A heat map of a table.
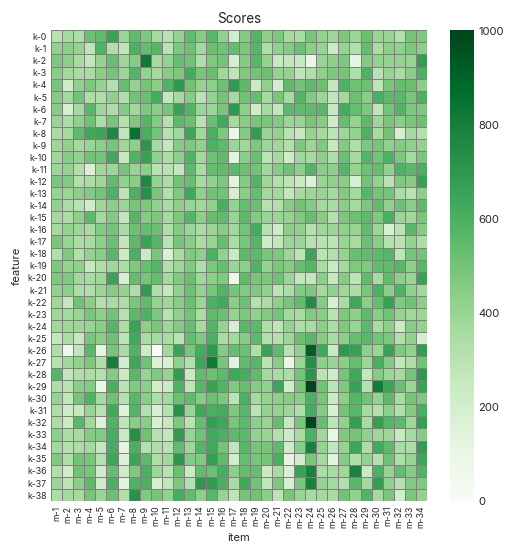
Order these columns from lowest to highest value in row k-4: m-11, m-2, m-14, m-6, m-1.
m-2, m-6, m-14, m-1, m-11
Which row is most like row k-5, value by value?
k-19
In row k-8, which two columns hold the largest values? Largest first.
m-8, m-6
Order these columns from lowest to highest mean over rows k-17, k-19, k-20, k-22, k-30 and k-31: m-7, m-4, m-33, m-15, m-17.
m-7, m-17, m-4, m-33, m-15
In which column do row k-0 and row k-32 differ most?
m-24
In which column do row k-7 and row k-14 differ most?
m-4
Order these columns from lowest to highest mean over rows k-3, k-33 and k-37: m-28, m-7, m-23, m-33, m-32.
m-7, m-32, m-23, m-33, m-28
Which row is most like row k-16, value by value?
k-17
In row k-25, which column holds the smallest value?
m-34
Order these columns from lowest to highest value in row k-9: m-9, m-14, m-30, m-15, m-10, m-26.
m-26, m-10, m-14, m-30, m-15, m-9
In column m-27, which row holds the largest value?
k-26
